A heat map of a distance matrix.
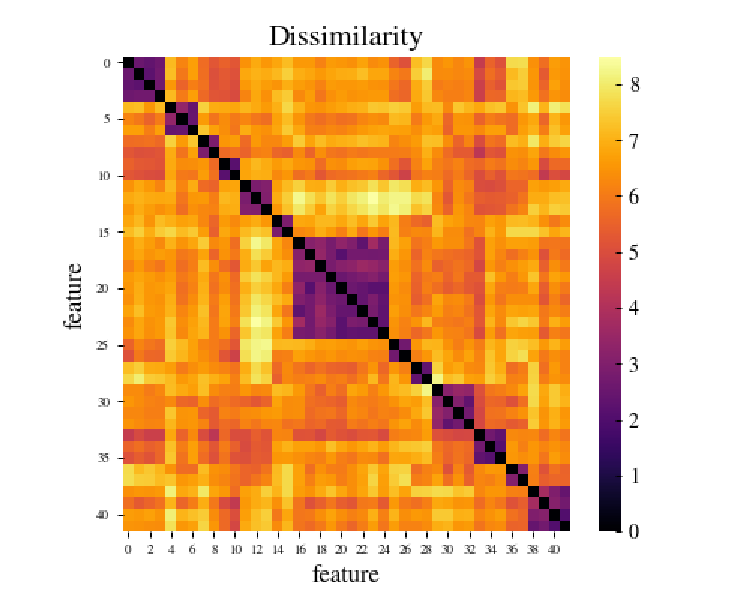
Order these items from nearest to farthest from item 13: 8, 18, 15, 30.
30, 8, 18, 15
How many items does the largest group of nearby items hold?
9
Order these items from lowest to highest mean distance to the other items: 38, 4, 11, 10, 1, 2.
10, 2, 1, 11, 38, 4
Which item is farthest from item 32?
38
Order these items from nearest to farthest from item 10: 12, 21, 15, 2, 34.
2, 34, 21, 15, 12
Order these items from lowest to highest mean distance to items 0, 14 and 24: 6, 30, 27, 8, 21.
21, 8, 27, 30, 6
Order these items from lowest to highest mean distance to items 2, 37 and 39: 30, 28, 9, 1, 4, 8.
1, 9, 8, 30, 28, 4
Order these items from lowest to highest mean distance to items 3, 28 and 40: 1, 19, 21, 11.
1, 21, 19, 11
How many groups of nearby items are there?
13
